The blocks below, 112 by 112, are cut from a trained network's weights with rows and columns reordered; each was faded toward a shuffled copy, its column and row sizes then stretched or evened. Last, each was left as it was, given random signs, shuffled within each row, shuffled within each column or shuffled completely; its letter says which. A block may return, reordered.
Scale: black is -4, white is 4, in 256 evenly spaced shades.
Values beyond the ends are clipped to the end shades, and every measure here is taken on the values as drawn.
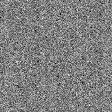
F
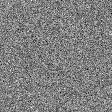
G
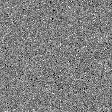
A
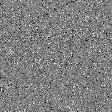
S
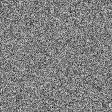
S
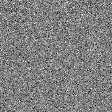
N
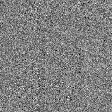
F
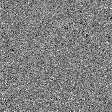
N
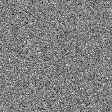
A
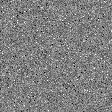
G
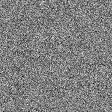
G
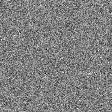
S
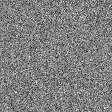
S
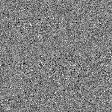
N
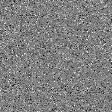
N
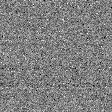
S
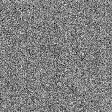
A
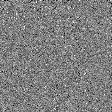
N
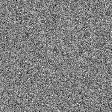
N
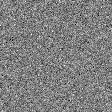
G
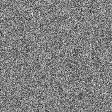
A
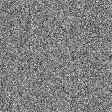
A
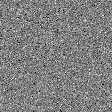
G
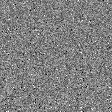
N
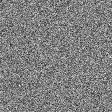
G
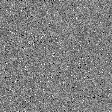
N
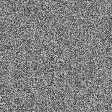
F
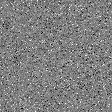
G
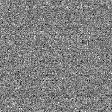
F
